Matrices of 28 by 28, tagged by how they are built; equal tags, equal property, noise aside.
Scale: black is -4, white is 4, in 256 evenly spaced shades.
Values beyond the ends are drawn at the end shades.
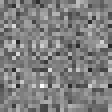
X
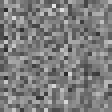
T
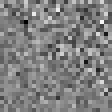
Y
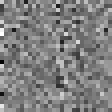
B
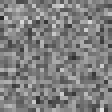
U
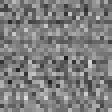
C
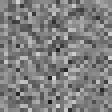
T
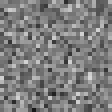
C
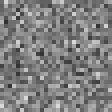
C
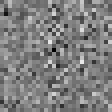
B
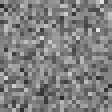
U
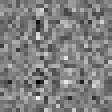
X
